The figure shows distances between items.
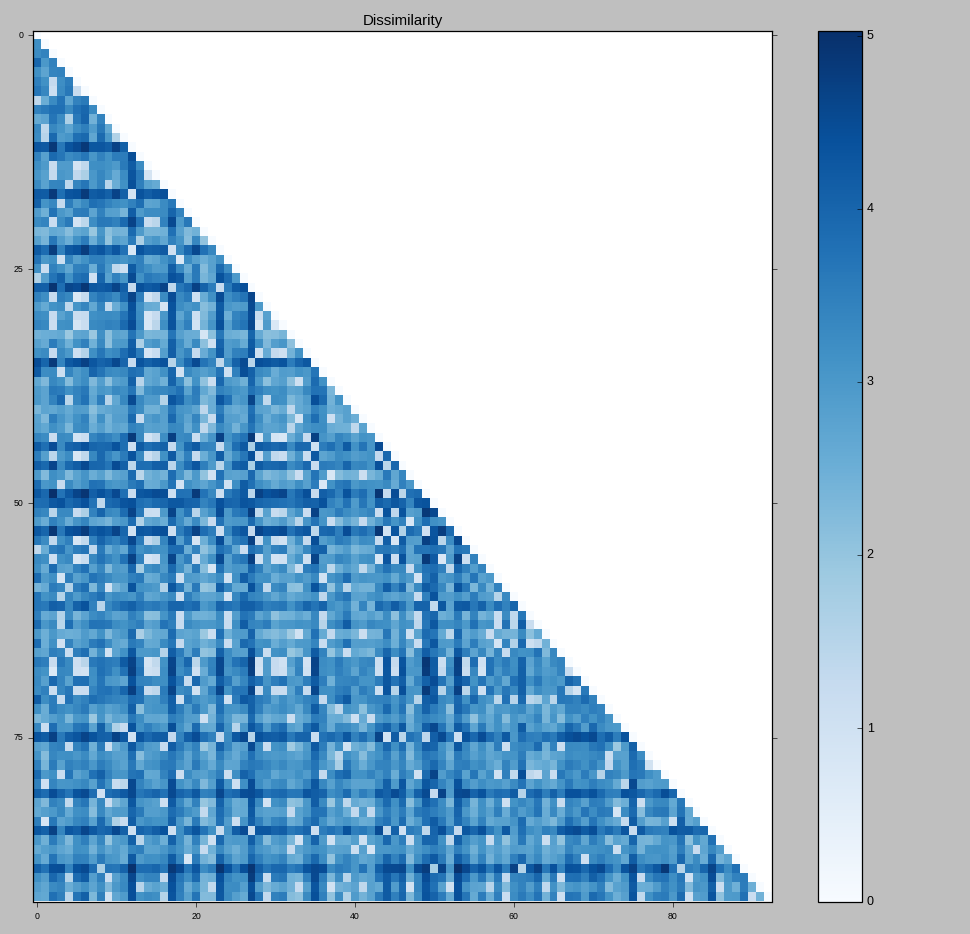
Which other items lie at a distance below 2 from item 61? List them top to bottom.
8, 50, 81, 89
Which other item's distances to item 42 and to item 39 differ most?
87
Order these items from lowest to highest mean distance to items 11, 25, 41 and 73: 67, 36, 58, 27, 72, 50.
72, 58, 36, 67, 50, 27
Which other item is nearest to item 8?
81
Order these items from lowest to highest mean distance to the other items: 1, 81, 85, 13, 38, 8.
1, 38, 13, 8, 85, 81
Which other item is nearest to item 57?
22
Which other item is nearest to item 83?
73
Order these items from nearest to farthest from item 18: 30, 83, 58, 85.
58, 30, 85, 83
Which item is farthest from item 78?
89
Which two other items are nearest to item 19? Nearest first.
88, 69
